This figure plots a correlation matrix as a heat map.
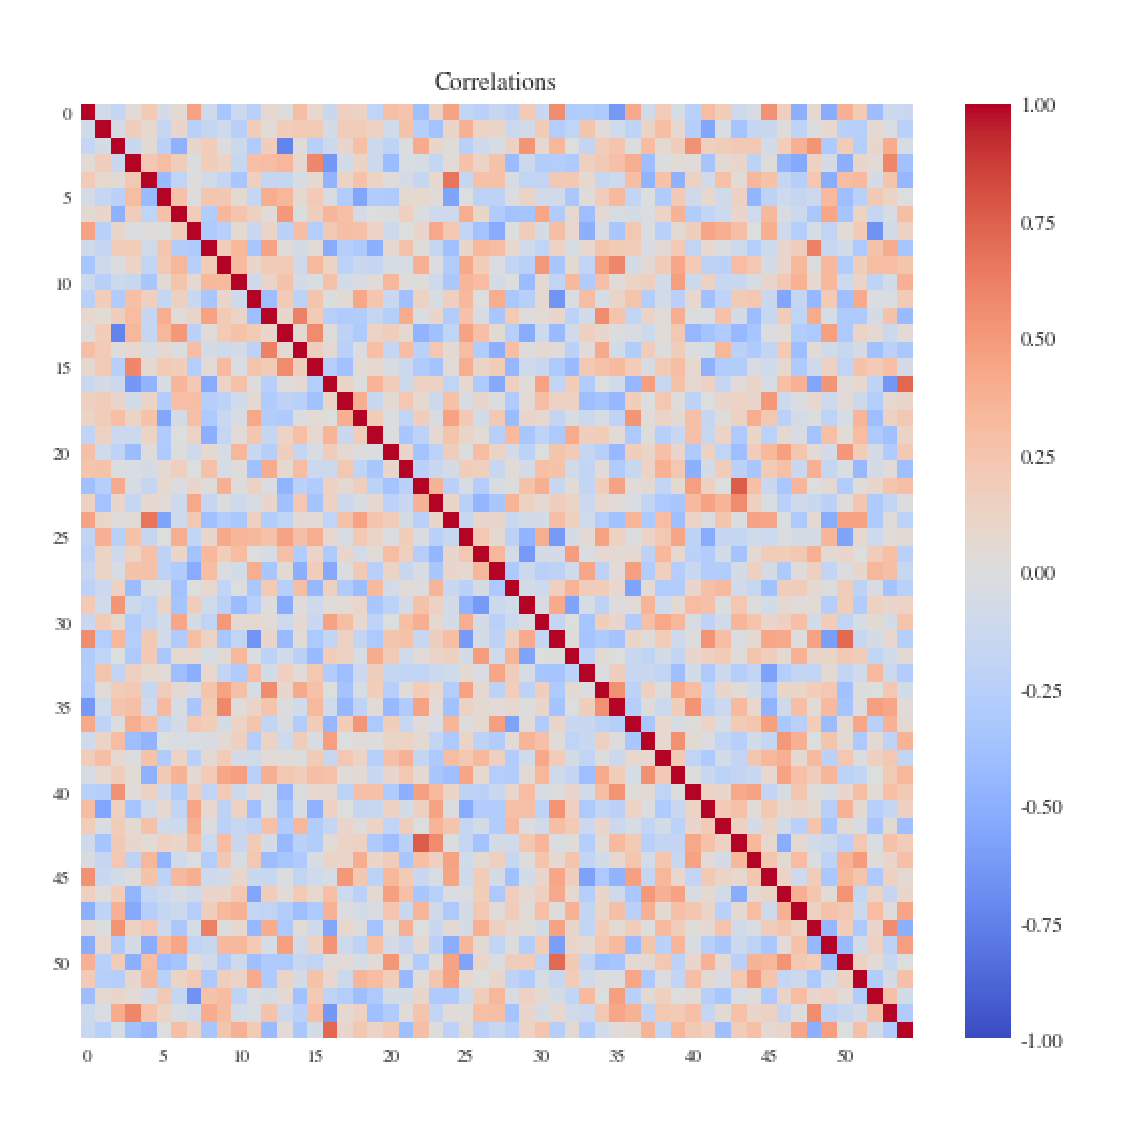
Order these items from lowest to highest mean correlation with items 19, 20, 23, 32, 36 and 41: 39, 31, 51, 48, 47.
39, 48, 47, 31, 51
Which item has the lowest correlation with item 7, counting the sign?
52
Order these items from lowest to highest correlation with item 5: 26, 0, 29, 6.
26, 0, 29, 6
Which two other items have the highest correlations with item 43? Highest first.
22, 23
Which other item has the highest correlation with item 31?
50
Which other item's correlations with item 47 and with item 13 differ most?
2
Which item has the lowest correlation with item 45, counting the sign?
33
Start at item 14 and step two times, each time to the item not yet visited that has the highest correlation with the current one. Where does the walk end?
34
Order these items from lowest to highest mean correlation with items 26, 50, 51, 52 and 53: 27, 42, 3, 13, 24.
42, 13, 3, 24, 27
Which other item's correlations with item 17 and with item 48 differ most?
8
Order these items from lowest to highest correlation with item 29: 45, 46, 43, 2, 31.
45, 46, 43, 31, 2
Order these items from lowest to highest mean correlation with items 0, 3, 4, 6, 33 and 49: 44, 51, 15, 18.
44, 18, 51, 15
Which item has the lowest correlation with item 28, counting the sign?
36
